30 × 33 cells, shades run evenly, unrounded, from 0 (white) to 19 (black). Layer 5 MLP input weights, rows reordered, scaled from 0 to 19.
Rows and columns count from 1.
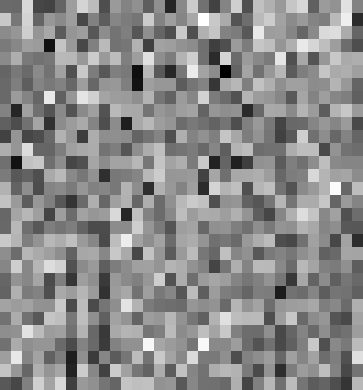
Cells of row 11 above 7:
27
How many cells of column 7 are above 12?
11
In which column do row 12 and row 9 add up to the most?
30
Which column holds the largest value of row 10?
12
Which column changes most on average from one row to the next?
14
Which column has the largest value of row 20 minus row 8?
19
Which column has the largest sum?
10
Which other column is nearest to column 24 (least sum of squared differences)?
25
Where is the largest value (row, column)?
6, 21
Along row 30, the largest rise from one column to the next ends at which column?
7
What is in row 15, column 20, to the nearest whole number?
3
